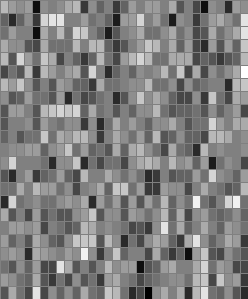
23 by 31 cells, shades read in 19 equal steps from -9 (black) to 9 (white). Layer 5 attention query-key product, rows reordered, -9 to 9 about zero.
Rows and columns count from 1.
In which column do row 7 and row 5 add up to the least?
29
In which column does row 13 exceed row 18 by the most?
19
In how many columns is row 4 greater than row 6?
16
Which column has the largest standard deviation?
31
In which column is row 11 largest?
6
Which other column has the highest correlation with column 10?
20
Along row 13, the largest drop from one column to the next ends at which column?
11
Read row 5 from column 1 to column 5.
4 -3 6 2 -1
